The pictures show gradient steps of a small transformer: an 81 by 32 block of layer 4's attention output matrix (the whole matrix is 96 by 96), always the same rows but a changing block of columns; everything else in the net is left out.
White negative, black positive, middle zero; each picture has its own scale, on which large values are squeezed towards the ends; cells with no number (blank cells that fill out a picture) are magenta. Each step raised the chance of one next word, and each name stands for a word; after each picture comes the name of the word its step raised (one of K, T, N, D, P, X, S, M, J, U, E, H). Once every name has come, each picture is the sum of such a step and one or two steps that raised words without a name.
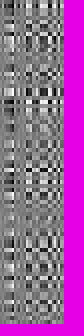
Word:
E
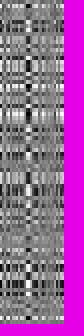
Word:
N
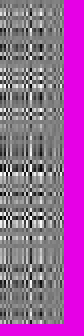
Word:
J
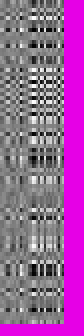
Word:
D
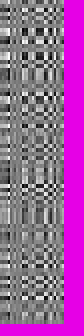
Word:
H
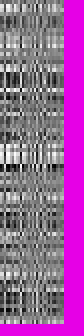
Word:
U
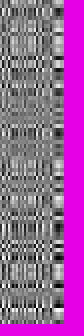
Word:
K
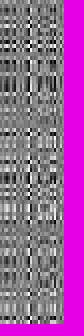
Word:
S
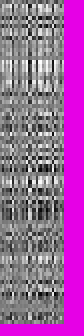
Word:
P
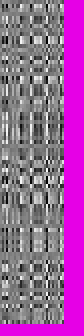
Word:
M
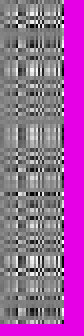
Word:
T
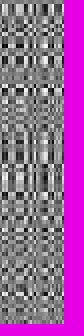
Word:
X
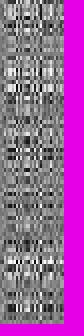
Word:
D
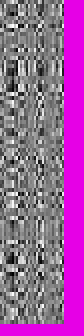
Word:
T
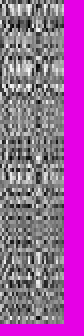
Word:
X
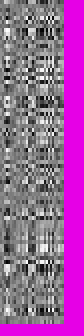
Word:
D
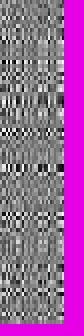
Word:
J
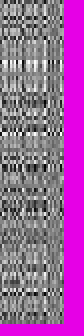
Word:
P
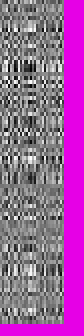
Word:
D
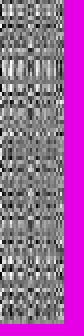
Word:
T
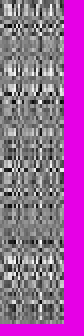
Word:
E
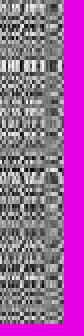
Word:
E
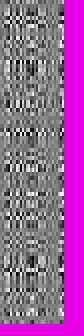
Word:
T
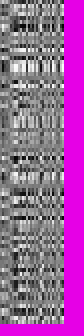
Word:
T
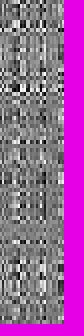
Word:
N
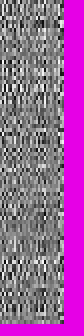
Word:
D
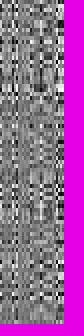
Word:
H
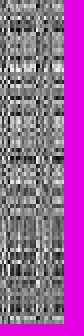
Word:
D
